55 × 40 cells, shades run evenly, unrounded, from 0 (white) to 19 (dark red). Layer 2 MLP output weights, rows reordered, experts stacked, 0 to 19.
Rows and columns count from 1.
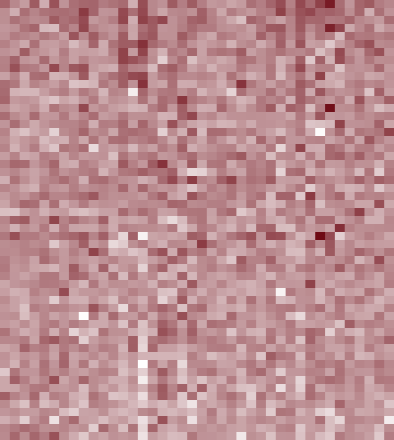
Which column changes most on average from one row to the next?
20
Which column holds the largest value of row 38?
19
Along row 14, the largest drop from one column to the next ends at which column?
35
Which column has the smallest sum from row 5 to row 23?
21
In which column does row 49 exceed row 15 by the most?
17
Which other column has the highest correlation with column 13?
15
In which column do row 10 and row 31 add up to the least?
6
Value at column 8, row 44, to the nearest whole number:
9
